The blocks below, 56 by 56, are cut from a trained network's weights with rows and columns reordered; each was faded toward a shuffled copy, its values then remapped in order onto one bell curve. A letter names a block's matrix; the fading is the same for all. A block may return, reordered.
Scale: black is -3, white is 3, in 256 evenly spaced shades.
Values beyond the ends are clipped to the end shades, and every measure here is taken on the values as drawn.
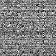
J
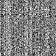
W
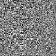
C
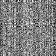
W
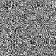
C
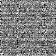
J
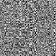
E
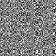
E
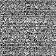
J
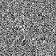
C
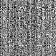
W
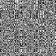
E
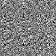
C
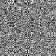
E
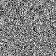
C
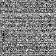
J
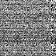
J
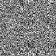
C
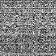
J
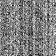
W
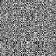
E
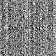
W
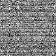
J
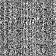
W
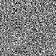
C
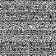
J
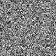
C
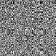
E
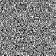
C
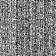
W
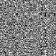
E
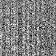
W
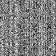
W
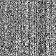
W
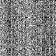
W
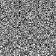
C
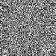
C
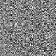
C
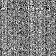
W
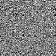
C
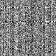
W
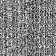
W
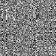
E
